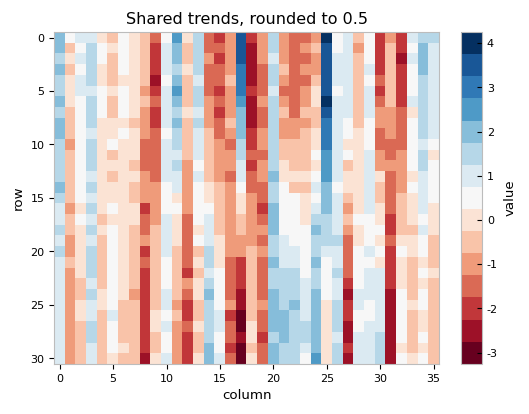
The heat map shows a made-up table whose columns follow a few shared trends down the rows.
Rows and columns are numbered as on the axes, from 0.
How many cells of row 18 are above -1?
29
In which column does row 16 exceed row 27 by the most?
17
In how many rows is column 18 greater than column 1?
10
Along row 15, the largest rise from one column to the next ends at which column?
20
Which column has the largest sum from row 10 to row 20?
25
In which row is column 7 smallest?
24
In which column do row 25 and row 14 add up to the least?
31
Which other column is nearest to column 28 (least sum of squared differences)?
5
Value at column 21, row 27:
2
